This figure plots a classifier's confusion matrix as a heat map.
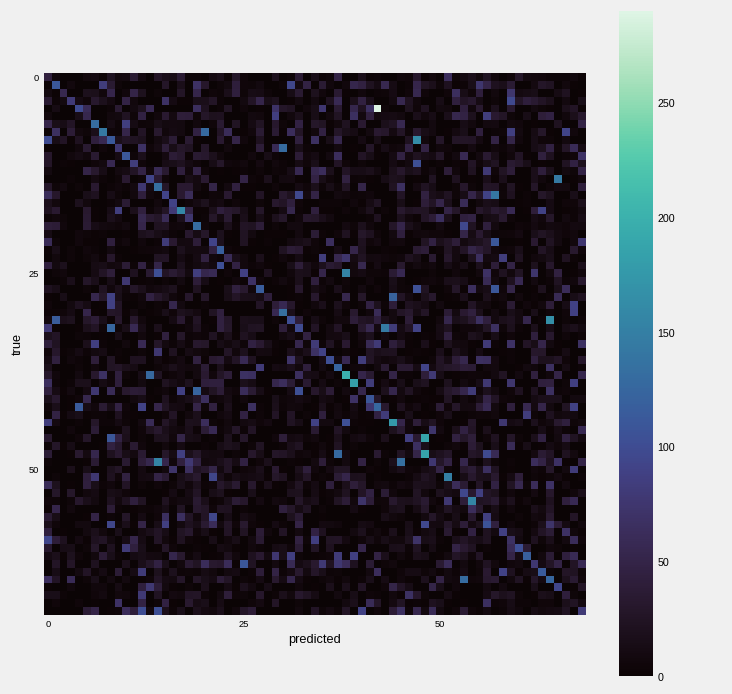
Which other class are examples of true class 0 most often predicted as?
51
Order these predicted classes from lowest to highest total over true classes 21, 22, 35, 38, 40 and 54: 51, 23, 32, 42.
42, 23, 51, 32
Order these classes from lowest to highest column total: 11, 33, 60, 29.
33, 60, 11, 29
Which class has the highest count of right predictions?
38
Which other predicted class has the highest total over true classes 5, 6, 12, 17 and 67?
56
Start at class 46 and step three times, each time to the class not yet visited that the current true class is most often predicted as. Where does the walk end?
27
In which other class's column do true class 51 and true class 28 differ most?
44
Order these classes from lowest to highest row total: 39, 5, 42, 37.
37, 5, 39, 42
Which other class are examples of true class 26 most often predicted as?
10
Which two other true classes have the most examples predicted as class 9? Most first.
17, 67
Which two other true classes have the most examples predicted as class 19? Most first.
40, 25
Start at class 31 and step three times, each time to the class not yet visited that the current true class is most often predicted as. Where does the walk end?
55
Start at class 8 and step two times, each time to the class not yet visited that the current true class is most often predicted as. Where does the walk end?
59
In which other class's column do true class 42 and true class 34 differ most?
4
